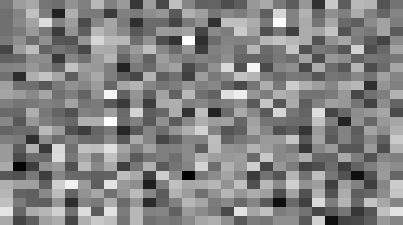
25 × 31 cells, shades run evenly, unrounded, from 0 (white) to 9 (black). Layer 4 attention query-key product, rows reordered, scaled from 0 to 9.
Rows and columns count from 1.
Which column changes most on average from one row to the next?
9
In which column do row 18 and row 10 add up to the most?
29
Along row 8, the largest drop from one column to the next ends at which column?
20
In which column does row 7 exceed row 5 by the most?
15
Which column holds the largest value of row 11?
28
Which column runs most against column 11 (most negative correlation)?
26
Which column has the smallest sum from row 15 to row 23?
5
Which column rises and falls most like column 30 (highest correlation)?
16
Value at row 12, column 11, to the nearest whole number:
4
